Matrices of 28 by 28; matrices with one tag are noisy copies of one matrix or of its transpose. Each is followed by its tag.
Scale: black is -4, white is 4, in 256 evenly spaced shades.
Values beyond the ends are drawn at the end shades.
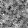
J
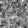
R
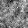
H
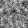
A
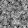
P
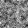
R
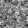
R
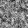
P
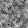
J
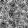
A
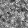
P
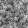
J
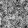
R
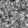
P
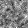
J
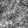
H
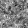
J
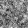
J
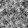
A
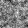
R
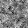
J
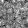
R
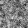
R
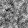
J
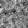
A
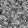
P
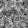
A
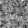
R
